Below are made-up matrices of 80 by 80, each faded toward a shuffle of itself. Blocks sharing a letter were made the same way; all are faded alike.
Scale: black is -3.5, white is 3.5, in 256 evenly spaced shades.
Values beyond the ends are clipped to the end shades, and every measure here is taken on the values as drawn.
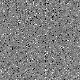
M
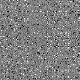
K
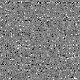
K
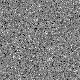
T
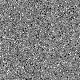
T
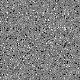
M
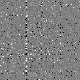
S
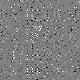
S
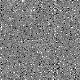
M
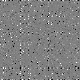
S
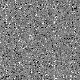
M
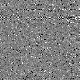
K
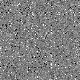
M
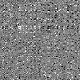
K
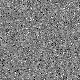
T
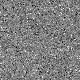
T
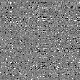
K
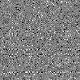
K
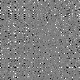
S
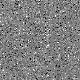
M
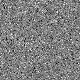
T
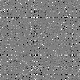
S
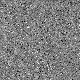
T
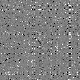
S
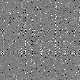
S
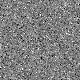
T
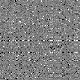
K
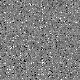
M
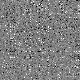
M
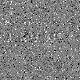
M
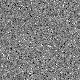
T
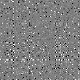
S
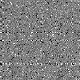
K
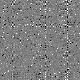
S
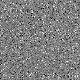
M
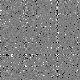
S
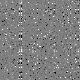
S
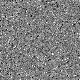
T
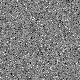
T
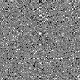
K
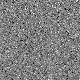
T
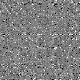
K
